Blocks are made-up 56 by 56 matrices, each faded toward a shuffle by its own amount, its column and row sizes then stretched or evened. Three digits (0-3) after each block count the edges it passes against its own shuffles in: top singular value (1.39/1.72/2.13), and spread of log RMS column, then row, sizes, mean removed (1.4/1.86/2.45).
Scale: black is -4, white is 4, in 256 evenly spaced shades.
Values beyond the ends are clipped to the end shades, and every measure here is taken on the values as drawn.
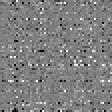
0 2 3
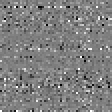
0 2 3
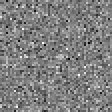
0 1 1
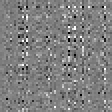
3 3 1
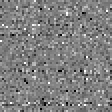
1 1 2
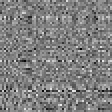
3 0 3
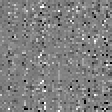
0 3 2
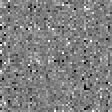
1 2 1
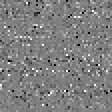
0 0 2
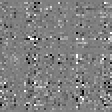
1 3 3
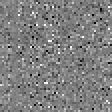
1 2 0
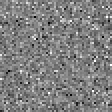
0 1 1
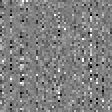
2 3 0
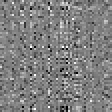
3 3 1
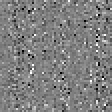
0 3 0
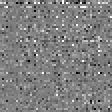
1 2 3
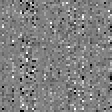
0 3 0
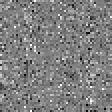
2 2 0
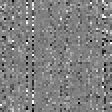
2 3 0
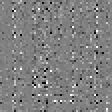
2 3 2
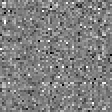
2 1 1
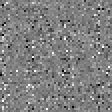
0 2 1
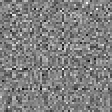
3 1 2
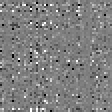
0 3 2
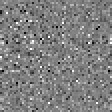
2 1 1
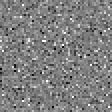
1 0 0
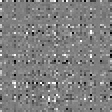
2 3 3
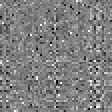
3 2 0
